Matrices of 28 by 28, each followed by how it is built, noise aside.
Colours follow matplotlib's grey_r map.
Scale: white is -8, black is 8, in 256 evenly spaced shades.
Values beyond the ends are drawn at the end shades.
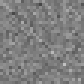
diagonal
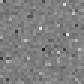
sparse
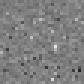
sparse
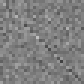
diagonal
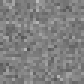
noise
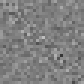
banded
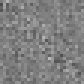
banded
